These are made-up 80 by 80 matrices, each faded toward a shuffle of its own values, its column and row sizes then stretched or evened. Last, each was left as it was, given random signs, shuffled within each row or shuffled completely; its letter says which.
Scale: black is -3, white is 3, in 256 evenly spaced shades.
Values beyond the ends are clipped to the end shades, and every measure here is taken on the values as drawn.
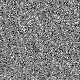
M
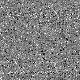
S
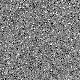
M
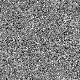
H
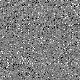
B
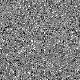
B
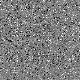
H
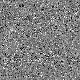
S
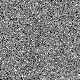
M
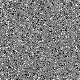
H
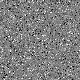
M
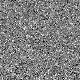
S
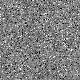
M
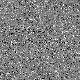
S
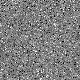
S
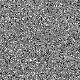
H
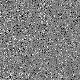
H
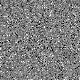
H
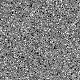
M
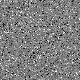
S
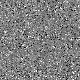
S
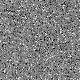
M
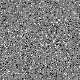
H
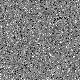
M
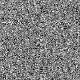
B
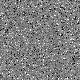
M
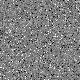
M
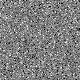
M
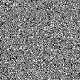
B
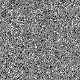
H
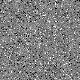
H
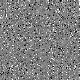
B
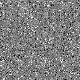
B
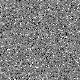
S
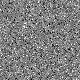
M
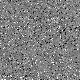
S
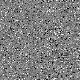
B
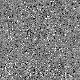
H
